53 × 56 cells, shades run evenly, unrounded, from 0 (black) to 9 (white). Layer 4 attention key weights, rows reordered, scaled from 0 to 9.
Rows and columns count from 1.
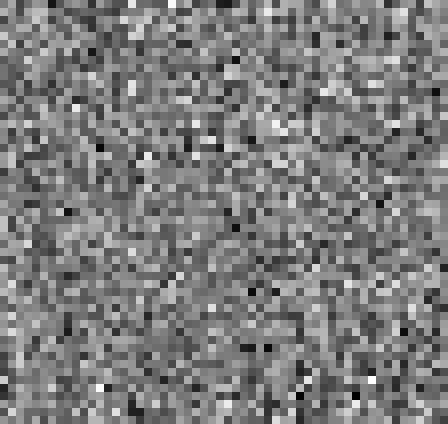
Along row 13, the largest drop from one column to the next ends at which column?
25
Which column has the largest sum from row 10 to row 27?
35
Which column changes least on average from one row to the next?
26
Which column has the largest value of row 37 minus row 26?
48
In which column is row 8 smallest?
30
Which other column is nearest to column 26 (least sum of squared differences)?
16
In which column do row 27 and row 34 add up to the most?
54
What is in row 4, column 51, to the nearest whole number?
5
